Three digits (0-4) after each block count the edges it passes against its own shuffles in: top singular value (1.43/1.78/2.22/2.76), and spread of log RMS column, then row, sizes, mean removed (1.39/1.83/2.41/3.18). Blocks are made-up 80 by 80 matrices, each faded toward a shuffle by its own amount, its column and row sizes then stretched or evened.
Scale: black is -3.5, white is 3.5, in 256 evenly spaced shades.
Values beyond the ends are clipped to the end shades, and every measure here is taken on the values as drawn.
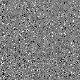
1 2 0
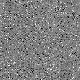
2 0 0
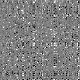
3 2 2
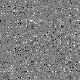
1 1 2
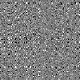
3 3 2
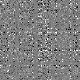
2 3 3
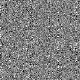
1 3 0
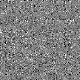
1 2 2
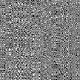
3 3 0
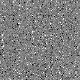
1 2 0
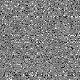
3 0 2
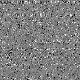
2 0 2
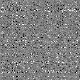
0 2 3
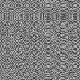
4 2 0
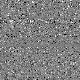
0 0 3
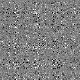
1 3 3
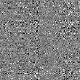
2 2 3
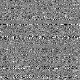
2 1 4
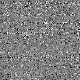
1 1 3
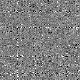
2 2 3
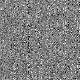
1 3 0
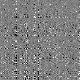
3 3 3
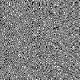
3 2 0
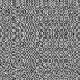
4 1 0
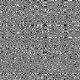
3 1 4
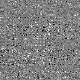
1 1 3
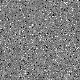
0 1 0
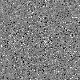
0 1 1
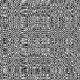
4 2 1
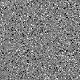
1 1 1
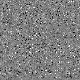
0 1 2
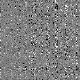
1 4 2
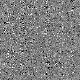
0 2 2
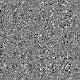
0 3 2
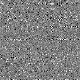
0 1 3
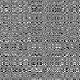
4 1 4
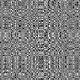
4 4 1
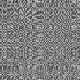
4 0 3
